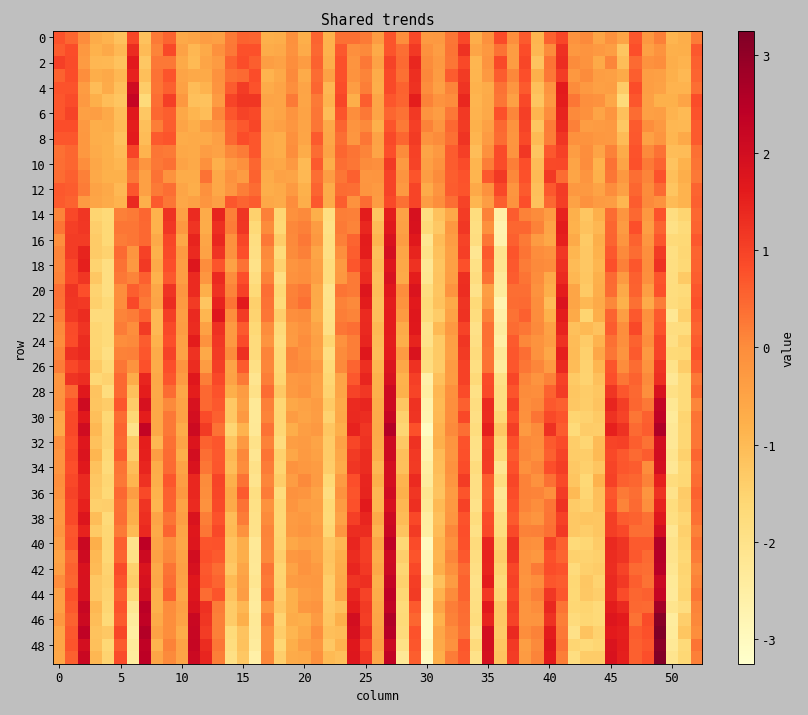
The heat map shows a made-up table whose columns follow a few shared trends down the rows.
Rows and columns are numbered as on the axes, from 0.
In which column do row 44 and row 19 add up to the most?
27
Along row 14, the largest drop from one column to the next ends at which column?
30
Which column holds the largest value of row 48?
49
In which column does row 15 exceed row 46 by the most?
6
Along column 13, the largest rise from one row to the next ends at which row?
14
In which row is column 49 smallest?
5
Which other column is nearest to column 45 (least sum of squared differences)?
24
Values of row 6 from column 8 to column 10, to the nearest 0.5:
0.5 0.5 -0.5
